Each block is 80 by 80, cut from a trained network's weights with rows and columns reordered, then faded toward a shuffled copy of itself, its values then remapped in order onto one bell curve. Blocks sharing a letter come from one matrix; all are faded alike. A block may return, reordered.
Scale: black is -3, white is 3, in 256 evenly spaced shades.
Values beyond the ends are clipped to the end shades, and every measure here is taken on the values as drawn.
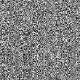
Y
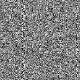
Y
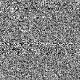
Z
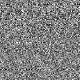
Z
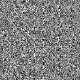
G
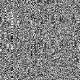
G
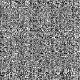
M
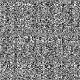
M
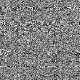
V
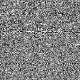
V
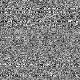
V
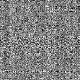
M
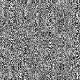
Y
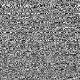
V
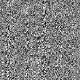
G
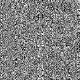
G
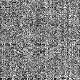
M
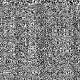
M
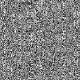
G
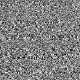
Z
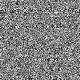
Z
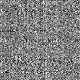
M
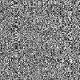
Y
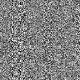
G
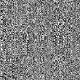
G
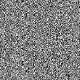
G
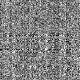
M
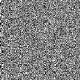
G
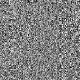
G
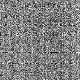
M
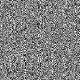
G
